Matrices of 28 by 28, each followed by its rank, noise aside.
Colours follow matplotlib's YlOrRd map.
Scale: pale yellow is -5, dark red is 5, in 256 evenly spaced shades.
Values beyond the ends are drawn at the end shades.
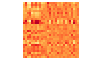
two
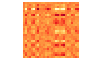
one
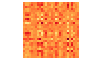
two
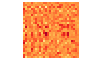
four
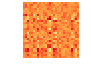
two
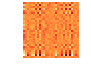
one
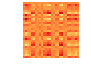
one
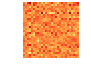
three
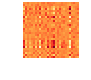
one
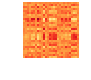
one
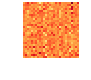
four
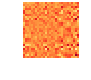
three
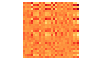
one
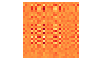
one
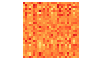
three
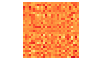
four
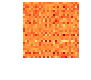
three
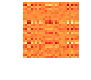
one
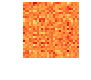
four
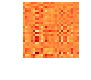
two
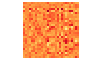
three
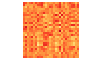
three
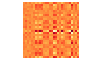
one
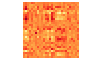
two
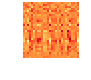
three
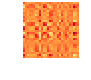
two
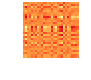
one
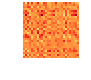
three
